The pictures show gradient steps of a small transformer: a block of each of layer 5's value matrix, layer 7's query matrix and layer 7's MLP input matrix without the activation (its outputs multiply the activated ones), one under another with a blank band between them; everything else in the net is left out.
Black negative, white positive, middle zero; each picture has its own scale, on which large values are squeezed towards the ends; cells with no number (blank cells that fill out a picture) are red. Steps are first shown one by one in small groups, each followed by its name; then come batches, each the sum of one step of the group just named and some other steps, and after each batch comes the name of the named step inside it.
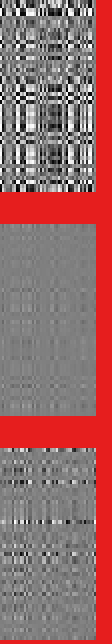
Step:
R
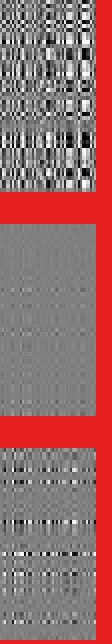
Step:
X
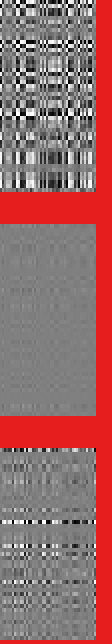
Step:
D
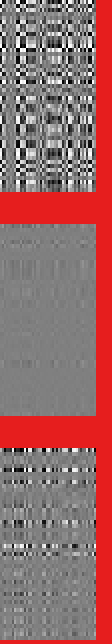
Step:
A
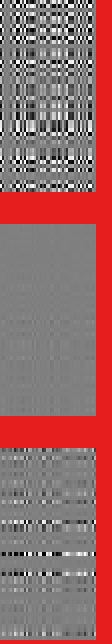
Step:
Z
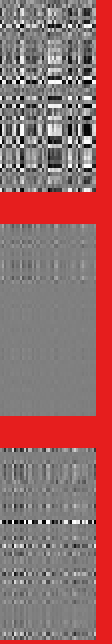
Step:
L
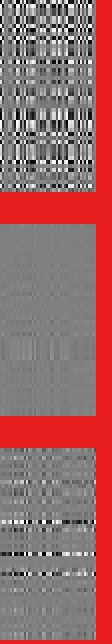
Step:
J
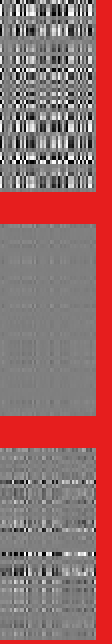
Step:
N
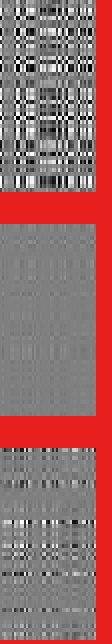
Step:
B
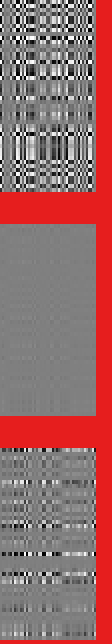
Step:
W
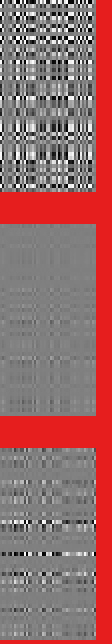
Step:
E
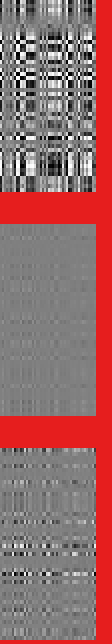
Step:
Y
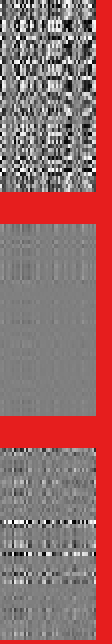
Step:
W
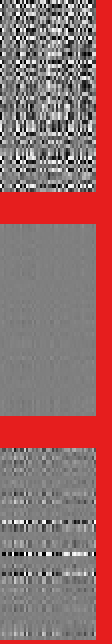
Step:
Z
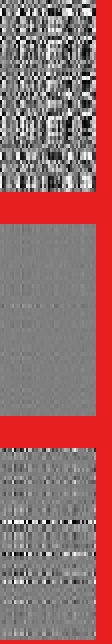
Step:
D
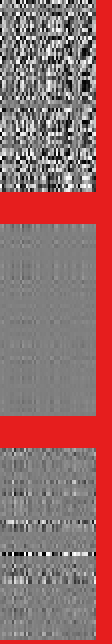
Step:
E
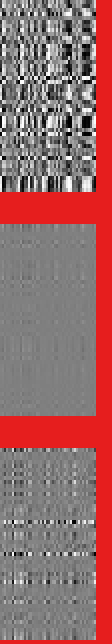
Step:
L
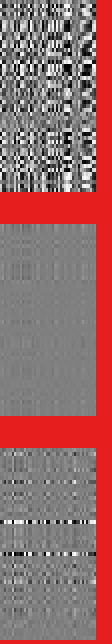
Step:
Y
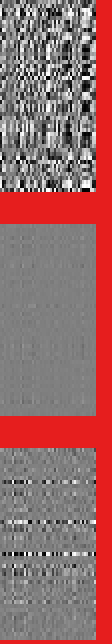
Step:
N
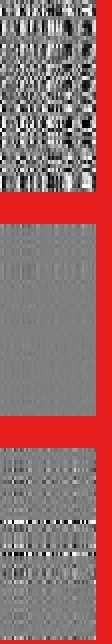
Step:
N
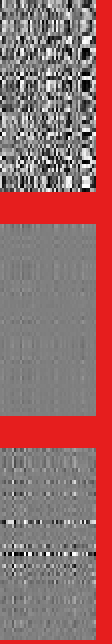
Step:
Y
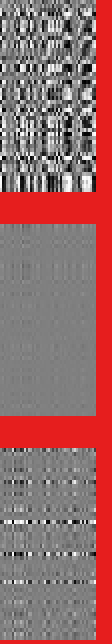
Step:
B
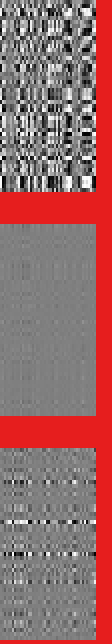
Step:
B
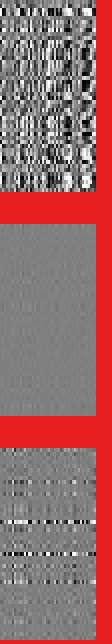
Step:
R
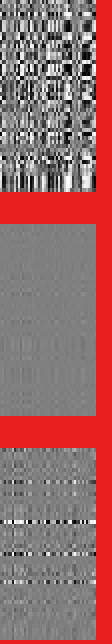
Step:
Y
